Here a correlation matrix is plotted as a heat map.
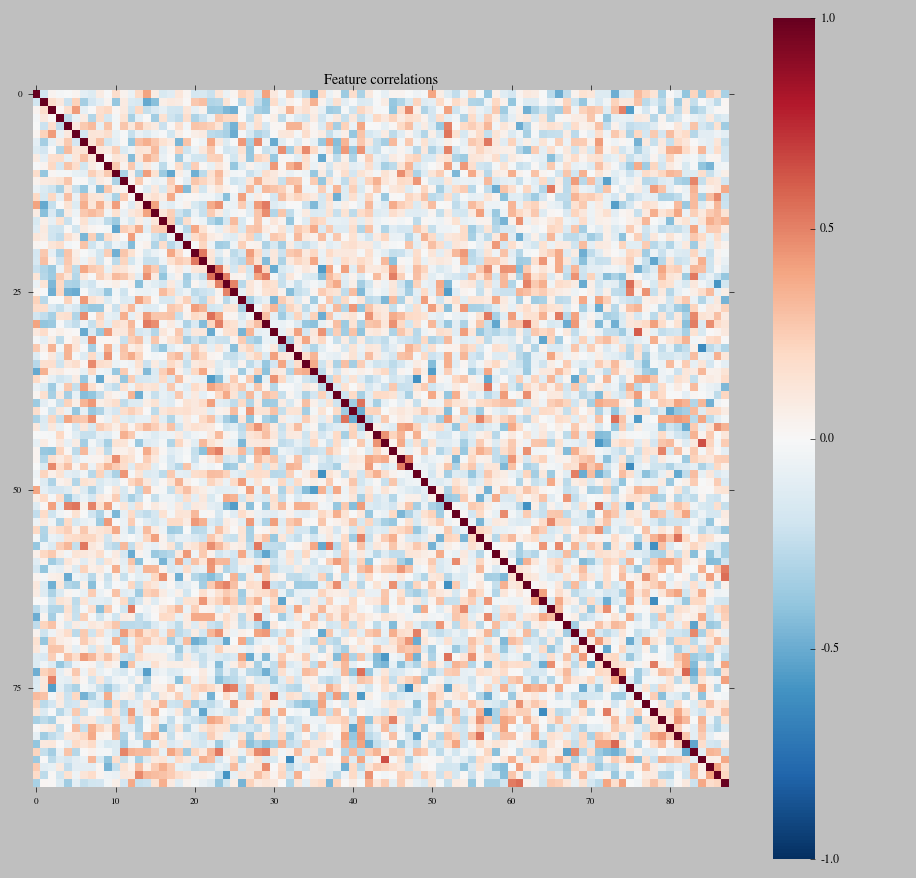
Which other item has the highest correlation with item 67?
51
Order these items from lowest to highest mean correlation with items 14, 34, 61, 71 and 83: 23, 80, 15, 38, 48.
38, 48, 80, 23, 15
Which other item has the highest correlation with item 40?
27
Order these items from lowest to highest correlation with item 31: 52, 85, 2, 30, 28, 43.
28, 43, 30, 2, 85, 52
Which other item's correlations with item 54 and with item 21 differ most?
44
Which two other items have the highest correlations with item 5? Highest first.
52, 2
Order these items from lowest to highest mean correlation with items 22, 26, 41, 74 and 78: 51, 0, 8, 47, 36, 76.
76, 51, 36, 0, 47, 8
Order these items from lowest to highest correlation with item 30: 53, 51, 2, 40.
53, 2, 51, 40
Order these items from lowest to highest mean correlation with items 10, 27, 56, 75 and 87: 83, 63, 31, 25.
31, 83, 25, 63
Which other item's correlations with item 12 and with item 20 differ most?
21
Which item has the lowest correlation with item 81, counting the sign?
48
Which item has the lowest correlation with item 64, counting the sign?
78
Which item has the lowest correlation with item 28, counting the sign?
36
